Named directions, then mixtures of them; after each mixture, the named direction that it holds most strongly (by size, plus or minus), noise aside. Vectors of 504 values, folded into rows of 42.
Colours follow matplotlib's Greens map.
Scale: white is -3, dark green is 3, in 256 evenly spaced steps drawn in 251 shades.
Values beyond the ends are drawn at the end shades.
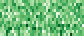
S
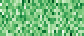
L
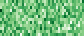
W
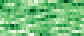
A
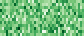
L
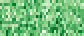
S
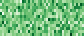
L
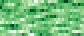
A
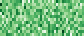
L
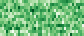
S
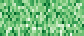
S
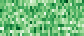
W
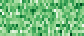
L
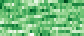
A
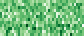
S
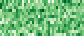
W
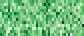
S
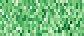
W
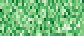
W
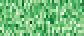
W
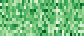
L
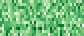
S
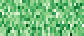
S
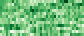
A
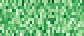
W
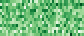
L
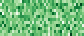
L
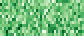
L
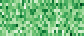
L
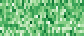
W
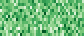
W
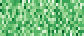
L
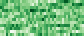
A
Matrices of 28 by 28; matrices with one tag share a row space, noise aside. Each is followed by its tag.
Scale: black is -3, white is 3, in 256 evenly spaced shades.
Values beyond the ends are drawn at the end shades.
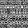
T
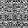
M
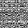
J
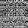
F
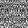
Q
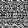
M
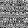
F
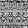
M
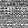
T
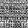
Q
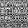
T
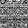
M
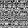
J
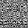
M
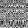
F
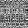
F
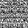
M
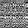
F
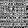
F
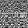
J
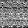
M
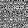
F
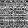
F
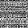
Q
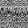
T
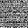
M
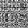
J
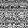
J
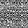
T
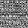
Q
